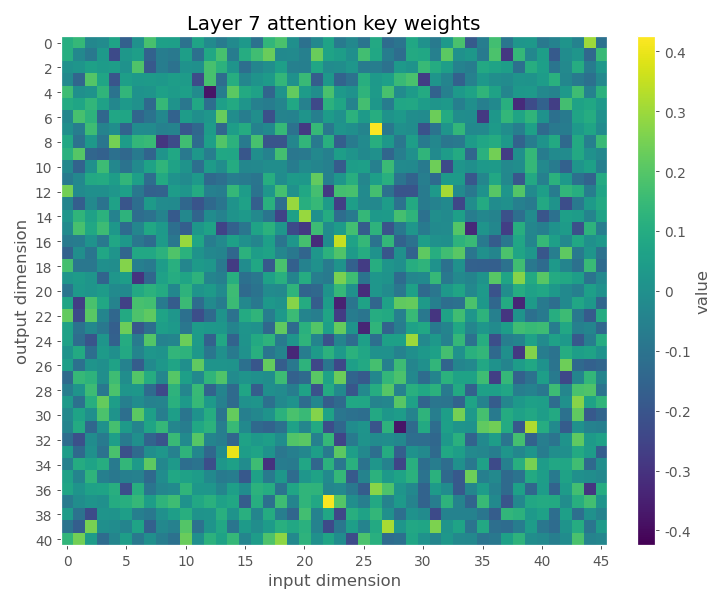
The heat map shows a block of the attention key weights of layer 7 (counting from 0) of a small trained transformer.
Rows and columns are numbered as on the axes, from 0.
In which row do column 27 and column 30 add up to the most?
39
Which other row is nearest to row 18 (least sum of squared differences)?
23
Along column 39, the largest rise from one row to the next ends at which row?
6
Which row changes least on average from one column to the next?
2
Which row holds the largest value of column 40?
19
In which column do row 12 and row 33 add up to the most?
14
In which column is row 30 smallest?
44
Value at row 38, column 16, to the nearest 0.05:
-0.05
